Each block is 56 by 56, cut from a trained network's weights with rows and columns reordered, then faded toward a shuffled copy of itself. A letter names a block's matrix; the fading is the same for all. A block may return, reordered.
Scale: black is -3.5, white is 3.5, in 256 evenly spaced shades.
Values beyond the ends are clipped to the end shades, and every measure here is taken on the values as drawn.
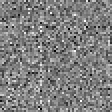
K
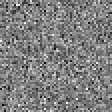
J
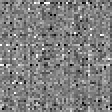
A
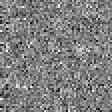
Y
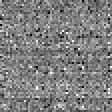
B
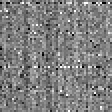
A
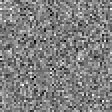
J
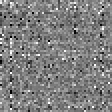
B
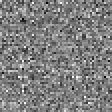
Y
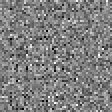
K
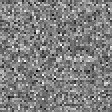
Y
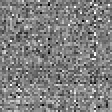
B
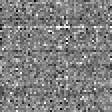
B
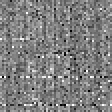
A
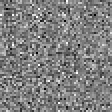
K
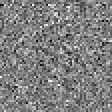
K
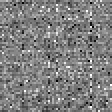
B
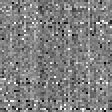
A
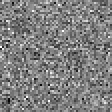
J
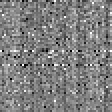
A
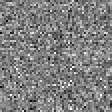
Y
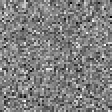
K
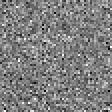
Y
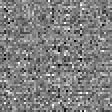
B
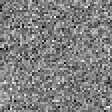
J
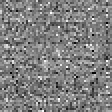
B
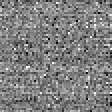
B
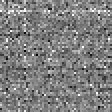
B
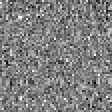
K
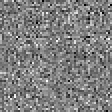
K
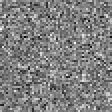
J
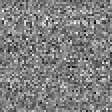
Y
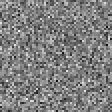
J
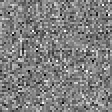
K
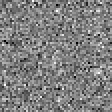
J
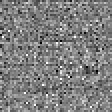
B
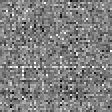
B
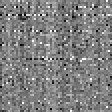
A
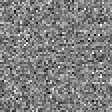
Y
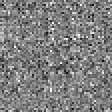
K
